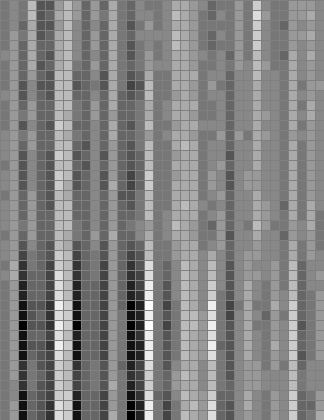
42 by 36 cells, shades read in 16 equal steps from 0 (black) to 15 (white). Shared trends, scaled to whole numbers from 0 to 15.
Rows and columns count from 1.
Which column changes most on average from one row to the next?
24
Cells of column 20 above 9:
20
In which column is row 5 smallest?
15
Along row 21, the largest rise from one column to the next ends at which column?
7
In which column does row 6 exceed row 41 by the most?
9
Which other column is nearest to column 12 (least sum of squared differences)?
6
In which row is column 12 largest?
2
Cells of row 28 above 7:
20
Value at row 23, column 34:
8
